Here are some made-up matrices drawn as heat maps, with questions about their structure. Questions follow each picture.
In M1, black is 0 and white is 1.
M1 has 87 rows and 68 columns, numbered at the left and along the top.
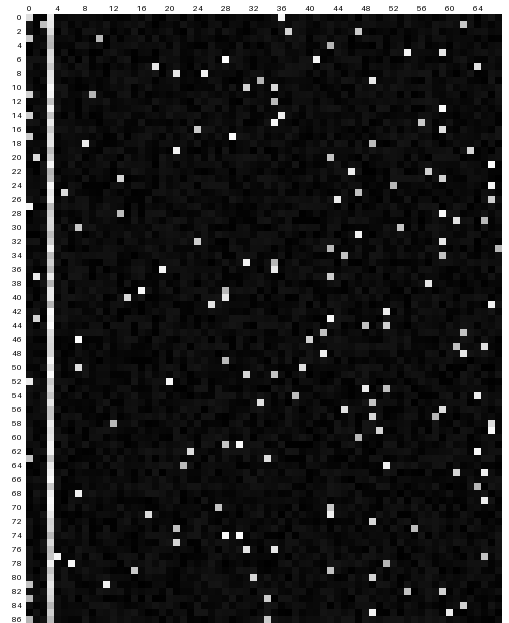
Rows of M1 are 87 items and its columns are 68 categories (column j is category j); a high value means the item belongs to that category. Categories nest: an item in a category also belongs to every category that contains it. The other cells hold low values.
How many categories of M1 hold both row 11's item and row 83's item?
2
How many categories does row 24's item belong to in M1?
3
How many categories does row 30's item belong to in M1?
3
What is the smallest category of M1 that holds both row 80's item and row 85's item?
49
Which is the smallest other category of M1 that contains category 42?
62
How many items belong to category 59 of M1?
9
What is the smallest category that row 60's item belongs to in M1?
47
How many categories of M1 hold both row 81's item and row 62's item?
1
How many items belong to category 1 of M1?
3
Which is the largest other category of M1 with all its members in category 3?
0
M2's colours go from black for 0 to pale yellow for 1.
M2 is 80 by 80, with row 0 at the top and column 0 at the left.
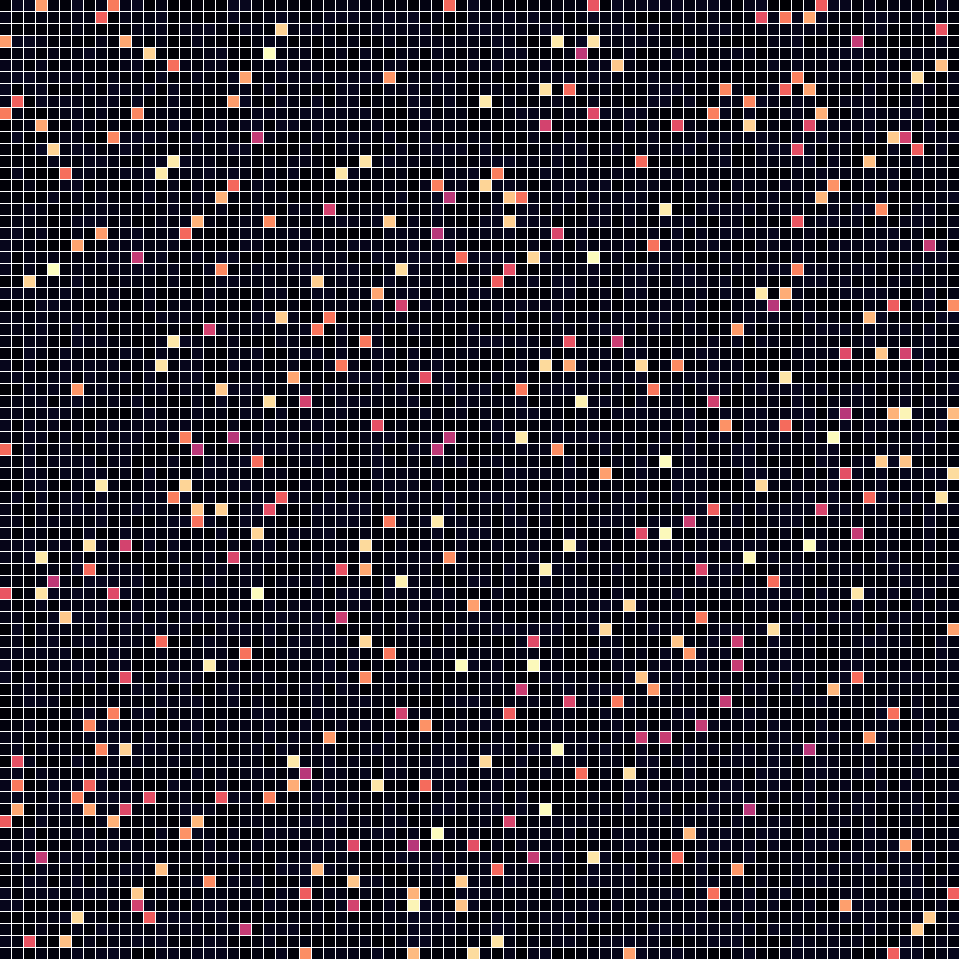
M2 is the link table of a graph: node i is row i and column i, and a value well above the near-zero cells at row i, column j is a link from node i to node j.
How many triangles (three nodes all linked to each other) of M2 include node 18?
3
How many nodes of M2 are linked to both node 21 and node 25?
0
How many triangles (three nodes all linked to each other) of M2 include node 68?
2
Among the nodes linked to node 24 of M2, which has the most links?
node 65
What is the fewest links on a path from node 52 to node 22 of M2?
4
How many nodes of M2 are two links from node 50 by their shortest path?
3
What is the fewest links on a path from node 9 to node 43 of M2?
3
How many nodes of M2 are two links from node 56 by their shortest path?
10
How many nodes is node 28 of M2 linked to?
4
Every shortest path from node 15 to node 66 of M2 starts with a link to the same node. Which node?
node 36
